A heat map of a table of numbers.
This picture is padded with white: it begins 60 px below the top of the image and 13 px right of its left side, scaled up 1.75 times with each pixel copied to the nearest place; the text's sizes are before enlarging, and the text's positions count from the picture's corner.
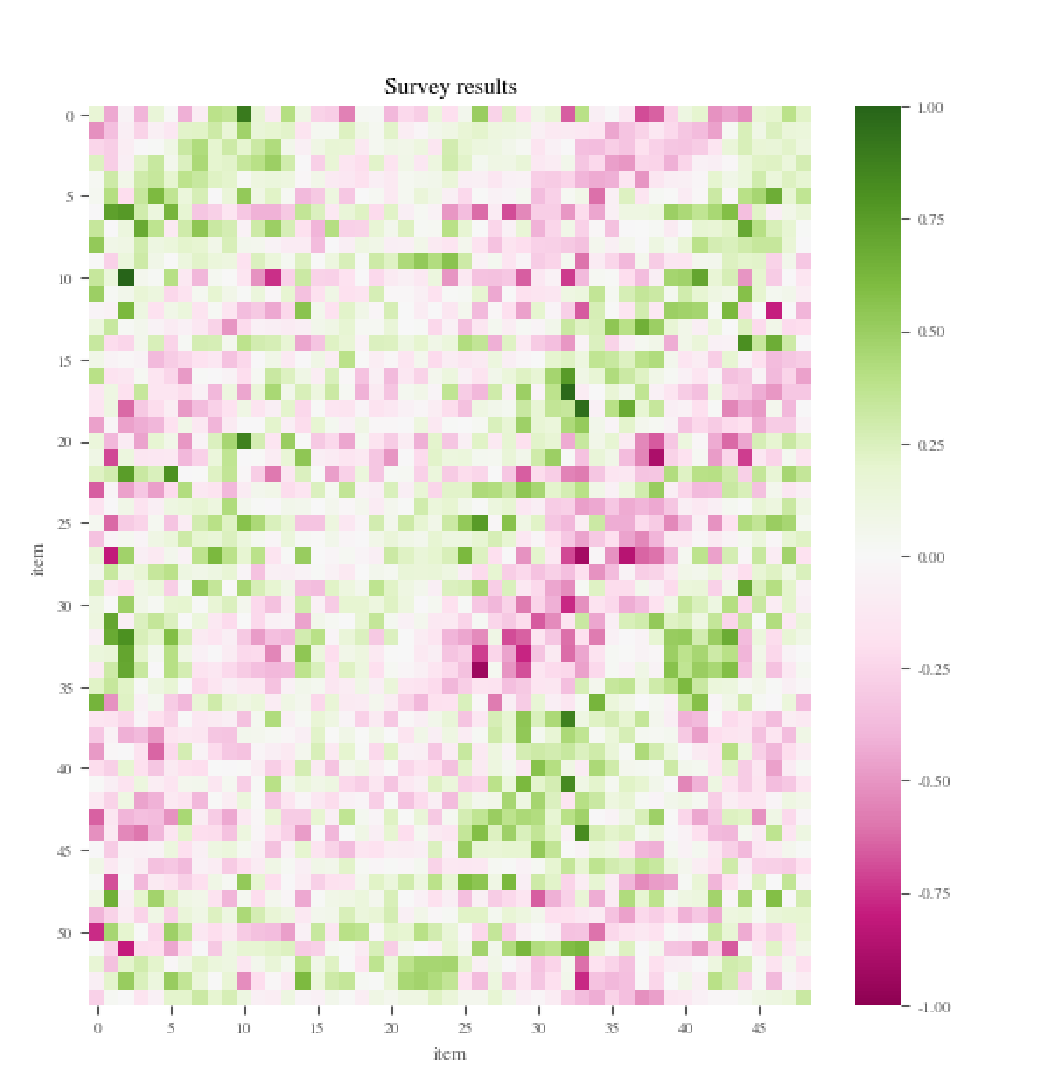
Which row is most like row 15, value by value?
46
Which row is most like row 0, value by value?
20
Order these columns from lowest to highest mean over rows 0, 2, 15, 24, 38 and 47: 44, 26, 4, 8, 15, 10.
4, 44, 15, 8, 26, 10
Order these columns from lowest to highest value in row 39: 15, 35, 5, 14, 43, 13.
5, 13, 14, 35, 15, 43
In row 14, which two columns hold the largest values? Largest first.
44, 46
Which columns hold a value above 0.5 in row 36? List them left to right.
0, 34, 41
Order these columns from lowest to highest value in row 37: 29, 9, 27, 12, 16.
9, 16, 27, 12, 29
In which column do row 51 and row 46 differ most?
43
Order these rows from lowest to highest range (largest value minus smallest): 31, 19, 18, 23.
19, 23, 31, 18
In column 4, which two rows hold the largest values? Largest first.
5, 48
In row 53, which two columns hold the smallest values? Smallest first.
33, 10
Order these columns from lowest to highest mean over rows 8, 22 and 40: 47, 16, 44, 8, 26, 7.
16, 26, 44, 7, 8, 47
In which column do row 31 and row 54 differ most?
38
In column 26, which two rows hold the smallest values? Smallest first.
34, 33
